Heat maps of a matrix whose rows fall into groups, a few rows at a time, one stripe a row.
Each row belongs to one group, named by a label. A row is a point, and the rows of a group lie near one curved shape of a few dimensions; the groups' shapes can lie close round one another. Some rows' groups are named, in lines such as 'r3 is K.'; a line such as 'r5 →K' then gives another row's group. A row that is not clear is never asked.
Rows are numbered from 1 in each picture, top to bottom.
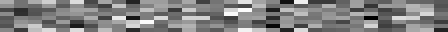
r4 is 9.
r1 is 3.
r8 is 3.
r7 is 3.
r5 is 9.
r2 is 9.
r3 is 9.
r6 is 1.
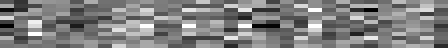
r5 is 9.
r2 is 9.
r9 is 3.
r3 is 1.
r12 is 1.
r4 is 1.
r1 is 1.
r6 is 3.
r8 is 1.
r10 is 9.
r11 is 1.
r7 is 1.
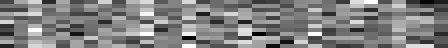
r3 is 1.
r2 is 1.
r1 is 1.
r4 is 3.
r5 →9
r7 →1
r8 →3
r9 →1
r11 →3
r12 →3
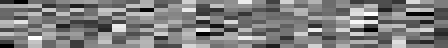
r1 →9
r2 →3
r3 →3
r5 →1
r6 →3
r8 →1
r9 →3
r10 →3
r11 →1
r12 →1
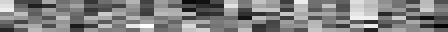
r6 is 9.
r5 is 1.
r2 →9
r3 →9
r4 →3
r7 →1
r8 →1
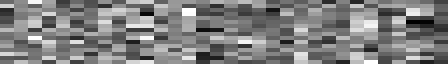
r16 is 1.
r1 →3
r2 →9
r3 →3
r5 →1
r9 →1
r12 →9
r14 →3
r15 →3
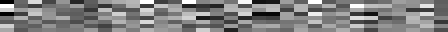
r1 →1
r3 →3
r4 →1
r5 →3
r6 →1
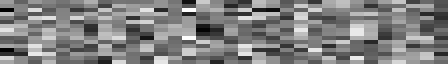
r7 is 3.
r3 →1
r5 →3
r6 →1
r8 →3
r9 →3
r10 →3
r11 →1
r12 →3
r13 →1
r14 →3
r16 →9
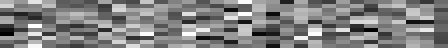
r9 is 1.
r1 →3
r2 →9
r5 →9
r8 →1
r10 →3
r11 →1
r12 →3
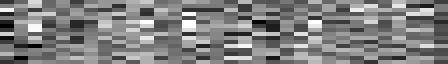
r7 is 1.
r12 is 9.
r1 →1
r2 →1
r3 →9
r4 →3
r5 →1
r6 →1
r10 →1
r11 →1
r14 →1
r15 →9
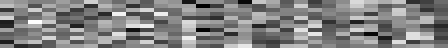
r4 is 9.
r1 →1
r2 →3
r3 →1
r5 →9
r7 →1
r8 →3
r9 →1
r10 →3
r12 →9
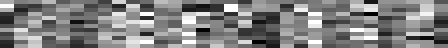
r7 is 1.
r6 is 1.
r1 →9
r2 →9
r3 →9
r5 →3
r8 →3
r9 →3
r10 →1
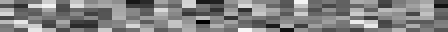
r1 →3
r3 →9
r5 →1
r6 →3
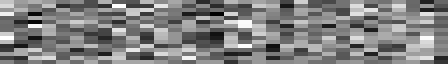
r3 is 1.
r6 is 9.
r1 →3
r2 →9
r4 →9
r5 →1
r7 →3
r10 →9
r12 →9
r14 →9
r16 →1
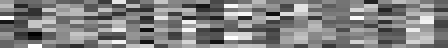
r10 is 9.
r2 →9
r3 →3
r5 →9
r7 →1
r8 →3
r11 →3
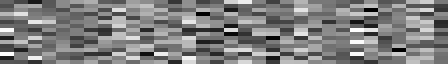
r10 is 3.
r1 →9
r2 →1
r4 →3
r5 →9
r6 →3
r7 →1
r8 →9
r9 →1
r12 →1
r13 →9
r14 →9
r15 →3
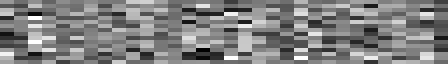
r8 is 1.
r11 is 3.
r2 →1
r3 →1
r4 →9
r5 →3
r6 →1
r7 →3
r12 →1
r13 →3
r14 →9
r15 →9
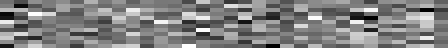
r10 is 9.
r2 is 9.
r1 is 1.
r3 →1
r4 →3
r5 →1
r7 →9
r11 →1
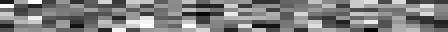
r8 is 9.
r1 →1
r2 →9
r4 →9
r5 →3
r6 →1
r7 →1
